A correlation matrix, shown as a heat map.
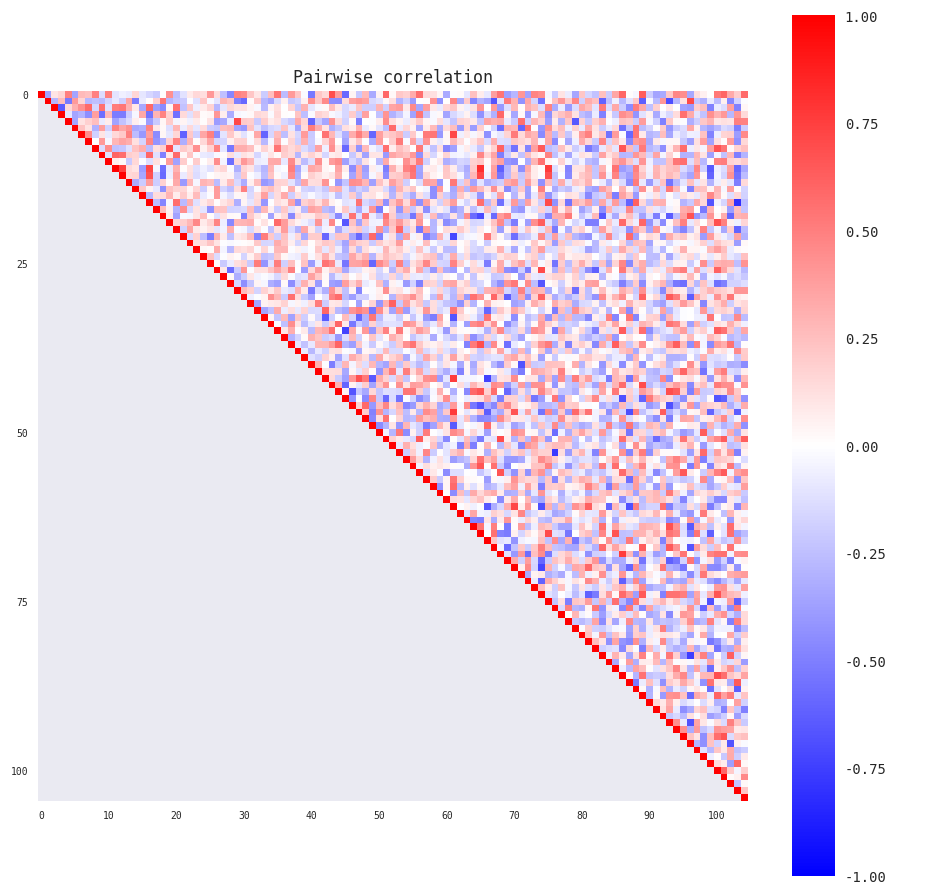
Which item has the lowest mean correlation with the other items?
45
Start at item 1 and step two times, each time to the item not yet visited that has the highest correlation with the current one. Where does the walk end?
18
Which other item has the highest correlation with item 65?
11
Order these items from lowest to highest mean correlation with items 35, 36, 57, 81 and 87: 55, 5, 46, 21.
21, 55, 5, 46
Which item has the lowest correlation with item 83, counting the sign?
96
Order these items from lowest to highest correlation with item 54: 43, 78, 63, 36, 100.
63, 78, 36, 43, 100
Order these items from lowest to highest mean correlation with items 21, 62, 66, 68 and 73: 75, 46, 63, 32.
75, 32, 46, 63
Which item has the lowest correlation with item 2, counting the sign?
3
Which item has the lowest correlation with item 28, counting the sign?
74
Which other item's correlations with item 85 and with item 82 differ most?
37
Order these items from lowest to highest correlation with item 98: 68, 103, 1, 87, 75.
87, 1, 103, 75, 68
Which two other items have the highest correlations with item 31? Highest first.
52, 41
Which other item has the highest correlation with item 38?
103
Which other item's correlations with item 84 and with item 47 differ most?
61
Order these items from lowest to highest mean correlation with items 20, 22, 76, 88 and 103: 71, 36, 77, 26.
26, 71, 77, 36
